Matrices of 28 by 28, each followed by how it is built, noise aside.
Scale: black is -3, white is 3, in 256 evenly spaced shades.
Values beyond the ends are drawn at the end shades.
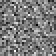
repeating rows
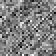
Hankel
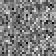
repeating rows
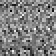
repeating columns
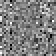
uneven columns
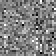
uneven columns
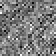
Hankel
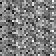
repeating rows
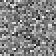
repeating rows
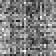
blocks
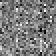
uneven columns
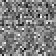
repeating columns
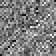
Hankel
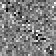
banded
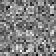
blocks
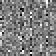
uneven columns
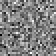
blocks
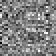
low rank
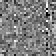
uneven columns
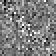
banded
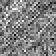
Hankel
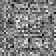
blocks
